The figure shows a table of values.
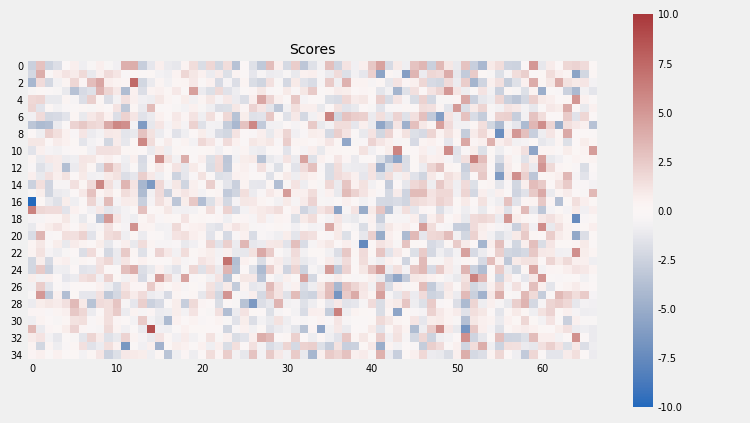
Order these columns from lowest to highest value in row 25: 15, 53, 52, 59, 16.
59, 16, 53, 15, 52
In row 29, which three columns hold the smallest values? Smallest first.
43, 23, 35
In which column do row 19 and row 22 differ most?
51
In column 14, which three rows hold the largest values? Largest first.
31, 5, 26
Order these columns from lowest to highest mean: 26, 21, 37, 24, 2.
24, 2, 26, 21, 37
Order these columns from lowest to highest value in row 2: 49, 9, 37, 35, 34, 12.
34, 9, 49, 35, 37, 12
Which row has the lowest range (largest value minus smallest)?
30
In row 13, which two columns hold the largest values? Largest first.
57, 63
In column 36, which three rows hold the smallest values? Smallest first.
27, 17, 26
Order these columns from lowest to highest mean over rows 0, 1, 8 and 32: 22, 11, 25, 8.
22, 25, 8, 11
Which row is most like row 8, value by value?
13
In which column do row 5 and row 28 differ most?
26
